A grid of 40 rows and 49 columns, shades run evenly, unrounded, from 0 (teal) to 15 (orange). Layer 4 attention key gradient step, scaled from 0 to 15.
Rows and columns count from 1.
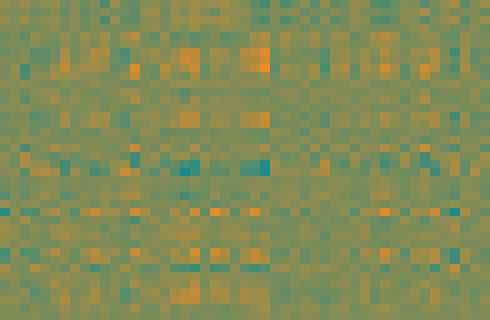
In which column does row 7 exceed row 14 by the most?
27
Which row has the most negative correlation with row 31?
25
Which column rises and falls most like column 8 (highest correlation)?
24
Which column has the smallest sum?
46
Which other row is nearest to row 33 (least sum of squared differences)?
15
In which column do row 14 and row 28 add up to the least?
14
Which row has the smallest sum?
21
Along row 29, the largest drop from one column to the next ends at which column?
47
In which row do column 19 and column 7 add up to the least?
22
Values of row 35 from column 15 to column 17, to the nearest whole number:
7 7 8
